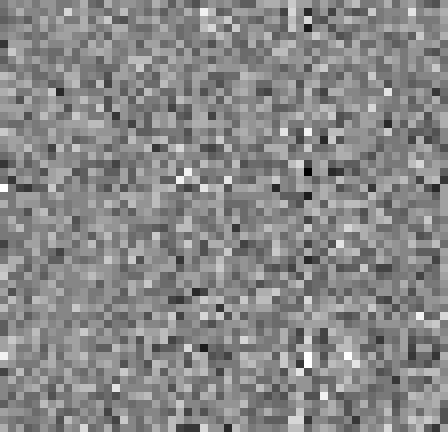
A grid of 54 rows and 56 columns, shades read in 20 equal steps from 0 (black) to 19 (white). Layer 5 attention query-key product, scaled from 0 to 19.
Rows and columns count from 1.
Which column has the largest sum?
20
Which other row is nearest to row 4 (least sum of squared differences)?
2
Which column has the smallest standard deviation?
51
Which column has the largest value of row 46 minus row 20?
39
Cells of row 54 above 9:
32
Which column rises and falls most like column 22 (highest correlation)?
53
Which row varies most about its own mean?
24
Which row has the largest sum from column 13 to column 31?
42
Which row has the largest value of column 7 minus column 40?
12
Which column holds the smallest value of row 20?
47
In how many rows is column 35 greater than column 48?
24
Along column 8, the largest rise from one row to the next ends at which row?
13
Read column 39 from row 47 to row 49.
6 11 11
